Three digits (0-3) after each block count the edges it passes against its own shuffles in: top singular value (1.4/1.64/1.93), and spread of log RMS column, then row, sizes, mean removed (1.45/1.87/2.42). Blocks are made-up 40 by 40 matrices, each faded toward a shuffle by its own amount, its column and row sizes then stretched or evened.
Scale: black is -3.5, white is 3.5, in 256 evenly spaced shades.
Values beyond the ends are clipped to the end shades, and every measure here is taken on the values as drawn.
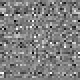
2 1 3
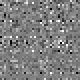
0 2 3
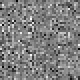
2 1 0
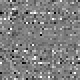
0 1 3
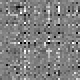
3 3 2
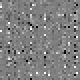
1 2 1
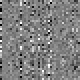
2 3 0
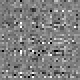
2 2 3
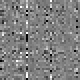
2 3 1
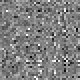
2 1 1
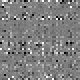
2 0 3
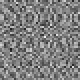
3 0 1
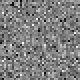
2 0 0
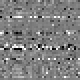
3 0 3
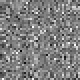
3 0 0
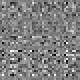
3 2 3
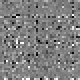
1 1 3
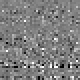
2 2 3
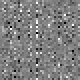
1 3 0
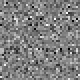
2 1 1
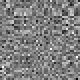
3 0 0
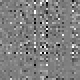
2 3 2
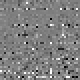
0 1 3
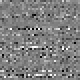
1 0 3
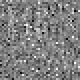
1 0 0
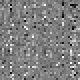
1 2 1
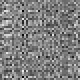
3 1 2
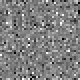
1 0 1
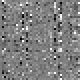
1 3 1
